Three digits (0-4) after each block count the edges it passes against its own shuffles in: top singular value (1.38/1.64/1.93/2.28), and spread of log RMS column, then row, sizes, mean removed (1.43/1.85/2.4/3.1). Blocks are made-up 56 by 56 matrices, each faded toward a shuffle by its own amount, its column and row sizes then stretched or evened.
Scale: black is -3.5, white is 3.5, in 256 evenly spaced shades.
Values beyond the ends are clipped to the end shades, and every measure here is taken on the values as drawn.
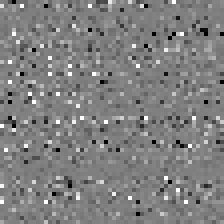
0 0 3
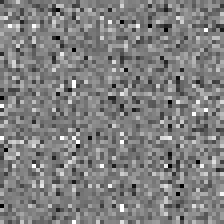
0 3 2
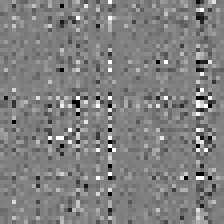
4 4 2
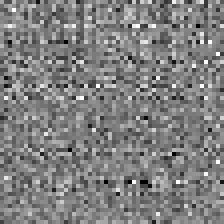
3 0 3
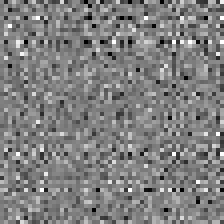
4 2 3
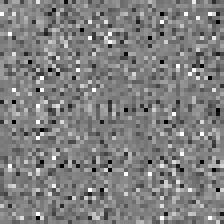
1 1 2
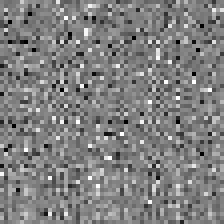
3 1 1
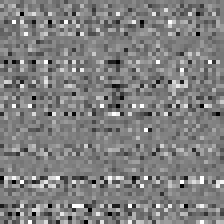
3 0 4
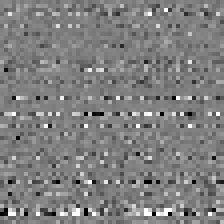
3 0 4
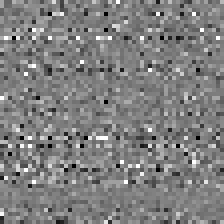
0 0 3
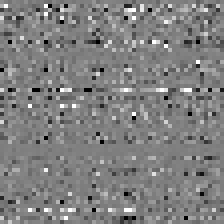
1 1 4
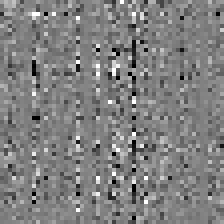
1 4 1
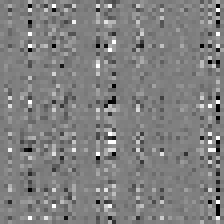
4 4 2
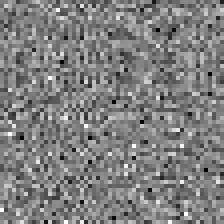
3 0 0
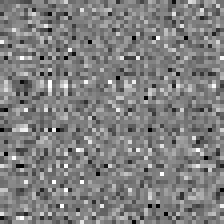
3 0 2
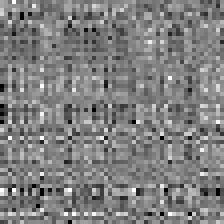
4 3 3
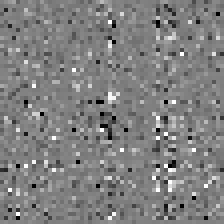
2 3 2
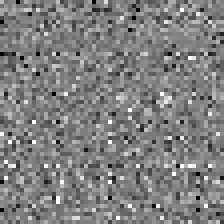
2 0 2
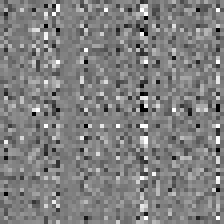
3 4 2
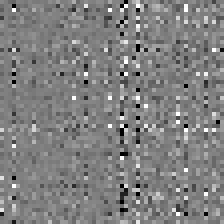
2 4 2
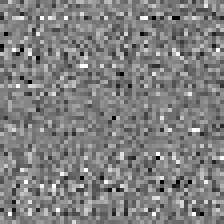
1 0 3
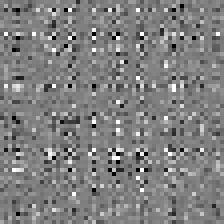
4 3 3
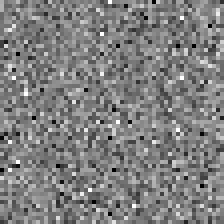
0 0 0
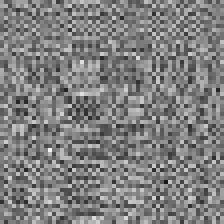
4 2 1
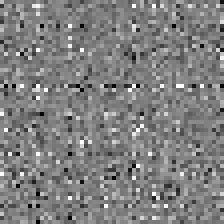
2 2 2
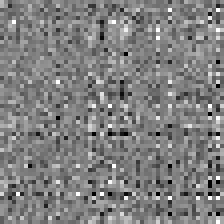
3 3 2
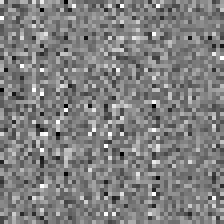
0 3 1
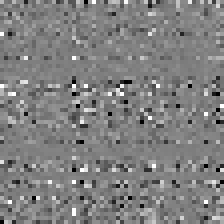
1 2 4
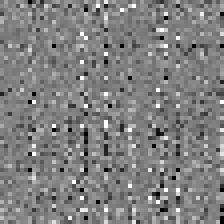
2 3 2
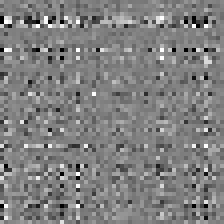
4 3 4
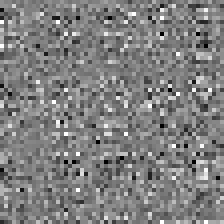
3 2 2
